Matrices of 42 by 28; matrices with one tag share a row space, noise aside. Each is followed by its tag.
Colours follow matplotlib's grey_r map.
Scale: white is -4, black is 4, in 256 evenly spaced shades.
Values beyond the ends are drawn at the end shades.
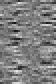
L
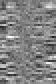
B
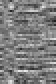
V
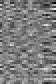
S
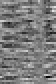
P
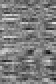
P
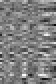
S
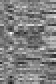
V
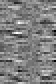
L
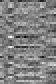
V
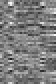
V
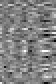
S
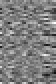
S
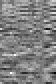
P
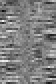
B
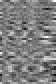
S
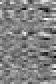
S
